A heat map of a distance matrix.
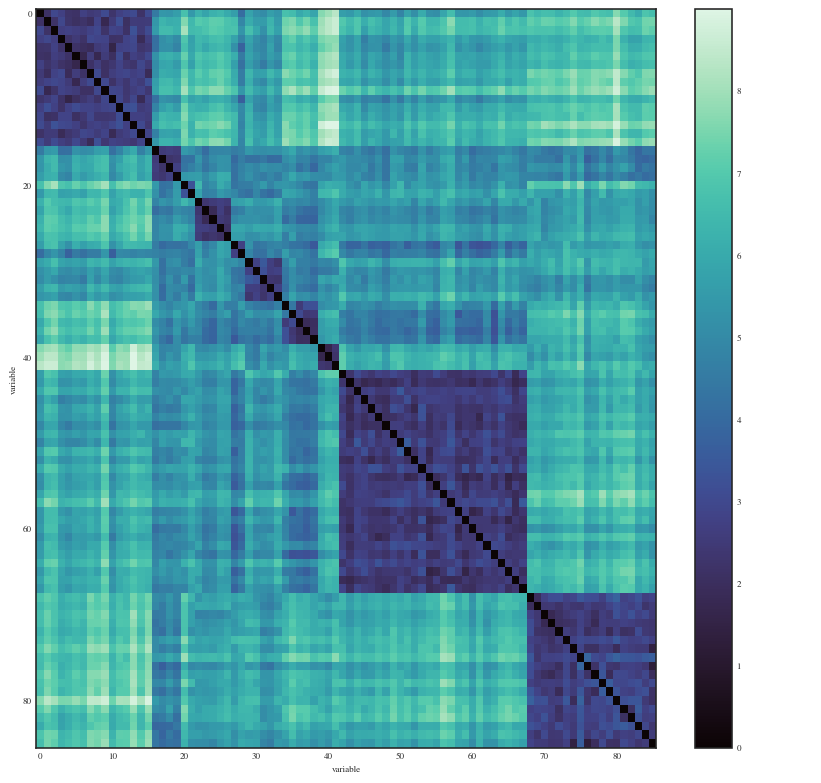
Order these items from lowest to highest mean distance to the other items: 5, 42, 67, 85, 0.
67, 42, 85, 0, 5
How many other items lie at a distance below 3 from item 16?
3
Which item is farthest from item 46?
9
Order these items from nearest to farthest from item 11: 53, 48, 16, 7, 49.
7, 16, 48, 49, 53
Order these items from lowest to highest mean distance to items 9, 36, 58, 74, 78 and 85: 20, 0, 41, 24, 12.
24, 0, 12, 20, 41
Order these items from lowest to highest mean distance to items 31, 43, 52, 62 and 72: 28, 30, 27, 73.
27, 28, 30, 73
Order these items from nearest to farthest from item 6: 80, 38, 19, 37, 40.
19, 38, 37, 80, 40
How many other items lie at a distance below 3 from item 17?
3
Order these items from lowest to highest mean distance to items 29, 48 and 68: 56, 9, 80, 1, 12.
56, 80, 12, 1, 9
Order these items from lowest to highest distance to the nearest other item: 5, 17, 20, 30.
5, 17, 30, 20
